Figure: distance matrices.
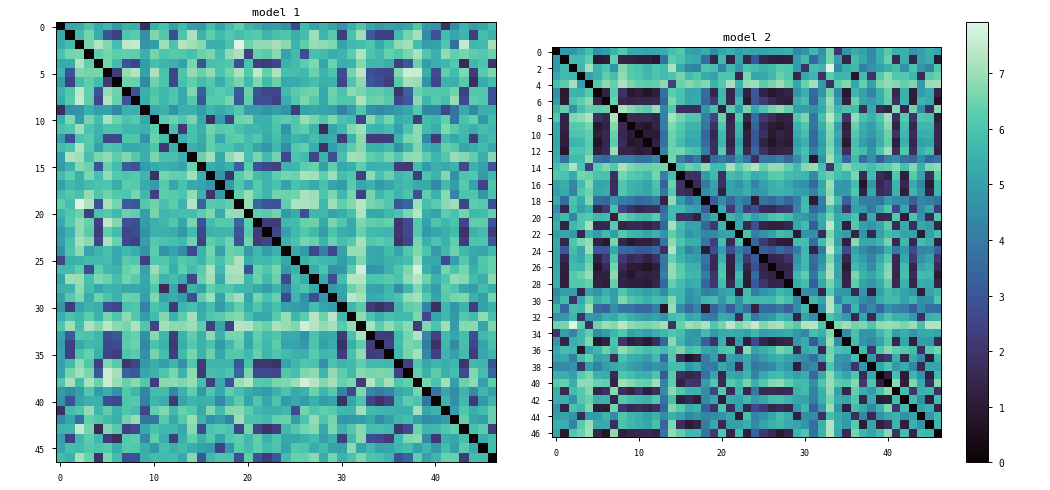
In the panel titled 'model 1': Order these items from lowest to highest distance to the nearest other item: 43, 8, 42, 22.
43, 22, 8, 42
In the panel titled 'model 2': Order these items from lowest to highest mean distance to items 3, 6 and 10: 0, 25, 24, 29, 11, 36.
11, 25, 24, 29, 36, 0
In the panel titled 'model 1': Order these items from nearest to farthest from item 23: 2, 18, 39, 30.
39, 30, 18, 2
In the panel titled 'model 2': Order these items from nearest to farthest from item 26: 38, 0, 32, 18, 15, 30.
18, 38, 32, 0, 30, 15
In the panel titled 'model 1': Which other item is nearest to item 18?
16
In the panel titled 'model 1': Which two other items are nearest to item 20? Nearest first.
3, 26
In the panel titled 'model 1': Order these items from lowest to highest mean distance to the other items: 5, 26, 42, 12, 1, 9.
9, 12, 1, 42, 5, 26
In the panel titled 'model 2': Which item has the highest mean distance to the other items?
33
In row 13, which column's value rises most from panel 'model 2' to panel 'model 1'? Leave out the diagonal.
31
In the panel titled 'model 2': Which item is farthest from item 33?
2
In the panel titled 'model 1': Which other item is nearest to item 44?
6
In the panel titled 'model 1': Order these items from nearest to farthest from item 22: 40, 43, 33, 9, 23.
43, 23, 9, 40, 33
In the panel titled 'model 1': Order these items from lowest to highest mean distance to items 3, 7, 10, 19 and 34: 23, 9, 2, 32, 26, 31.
23, 9, 26, 32, 31, 2
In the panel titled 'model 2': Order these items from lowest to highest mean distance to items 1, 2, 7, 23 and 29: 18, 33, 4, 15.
18, 15, 4, 33
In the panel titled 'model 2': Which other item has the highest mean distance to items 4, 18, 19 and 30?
40
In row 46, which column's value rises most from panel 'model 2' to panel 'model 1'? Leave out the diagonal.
27
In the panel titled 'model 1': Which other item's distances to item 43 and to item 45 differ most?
4
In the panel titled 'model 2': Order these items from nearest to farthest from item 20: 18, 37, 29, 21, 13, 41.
37, 13, 18, 29, 21, 41
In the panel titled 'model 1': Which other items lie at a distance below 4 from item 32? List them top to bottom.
10, 16, 18, 38
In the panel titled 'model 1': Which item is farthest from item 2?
19
